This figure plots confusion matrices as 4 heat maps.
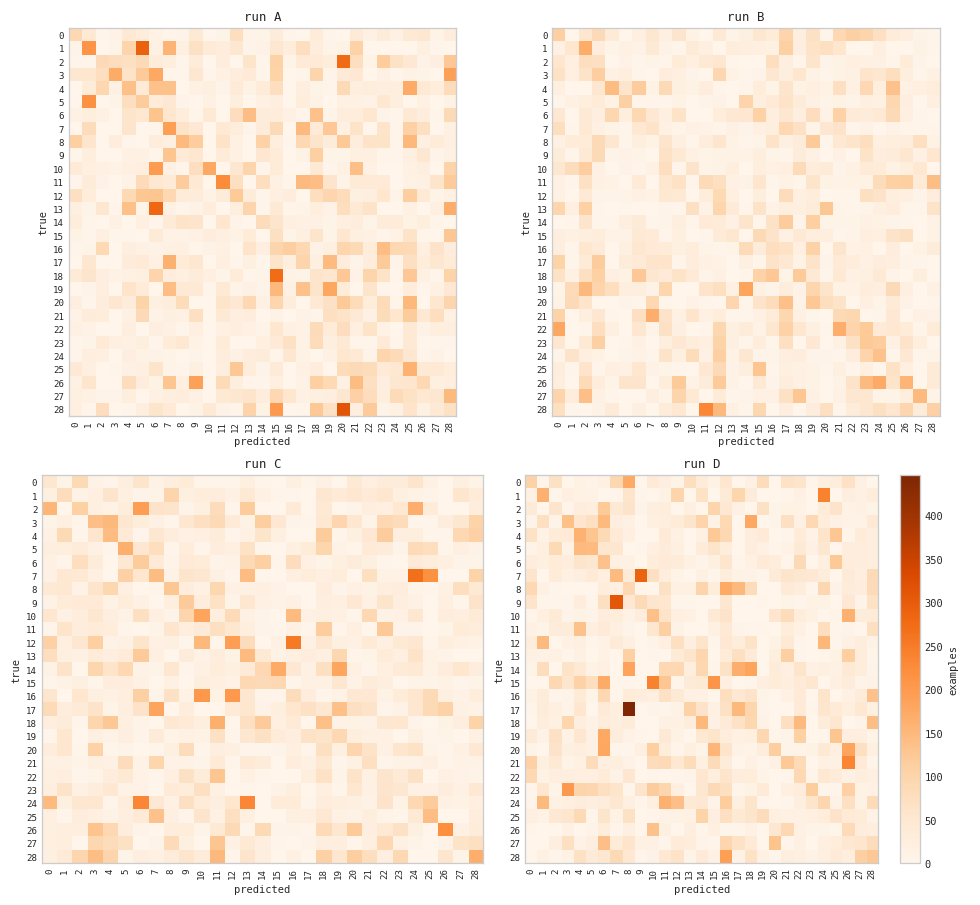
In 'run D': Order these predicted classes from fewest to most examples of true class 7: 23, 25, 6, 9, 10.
25, 6, 23, 10, 9
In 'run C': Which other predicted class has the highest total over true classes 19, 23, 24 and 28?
13
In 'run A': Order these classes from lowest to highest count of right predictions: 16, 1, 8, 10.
16, 8, 10, 1
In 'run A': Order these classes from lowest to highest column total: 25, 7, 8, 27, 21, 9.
27, 8, 9, 21, 7, 25
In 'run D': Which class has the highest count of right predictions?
15
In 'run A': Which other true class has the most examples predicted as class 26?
7
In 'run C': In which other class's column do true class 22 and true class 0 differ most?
11
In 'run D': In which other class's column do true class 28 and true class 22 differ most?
16
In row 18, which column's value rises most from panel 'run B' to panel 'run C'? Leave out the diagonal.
11
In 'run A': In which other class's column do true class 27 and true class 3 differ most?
6
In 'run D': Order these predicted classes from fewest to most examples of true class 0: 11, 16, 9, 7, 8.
9, 11, 16, 7, 8
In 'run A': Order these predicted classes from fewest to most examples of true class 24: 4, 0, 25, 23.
0, 4, 25, 23
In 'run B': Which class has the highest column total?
2
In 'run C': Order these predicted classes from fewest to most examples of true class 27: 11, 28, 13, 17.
17, 13, 28, 11
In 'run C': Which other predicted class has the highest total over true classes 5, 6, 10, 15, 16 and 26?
12
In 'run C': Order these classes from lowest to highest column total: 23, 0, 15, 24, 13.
15, 23, 0, 24, 13
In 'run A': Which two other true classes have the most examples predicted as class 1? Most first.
5, 7
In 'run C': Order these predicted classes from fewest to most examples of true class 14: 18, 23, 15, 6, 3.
6, 23, 18, 3, 15
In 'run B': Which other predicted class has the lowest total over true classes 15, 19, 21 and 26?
27
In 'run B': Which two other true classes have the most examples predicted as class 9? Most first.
26, 27
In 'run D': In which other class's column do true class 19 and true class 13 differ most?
6
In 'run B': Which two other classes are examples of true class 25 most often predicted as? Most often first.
15, 12
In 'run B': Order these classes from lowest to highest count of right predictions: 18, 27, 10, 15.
10, 15, 18, 27
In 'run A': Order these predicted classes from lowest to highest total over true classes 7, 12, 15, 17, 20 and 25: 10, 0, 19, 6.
10, 0, 6, 19
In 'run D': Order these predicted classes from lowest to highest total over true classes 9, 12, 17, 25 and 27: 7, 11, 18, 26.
11, 26, 18, 7
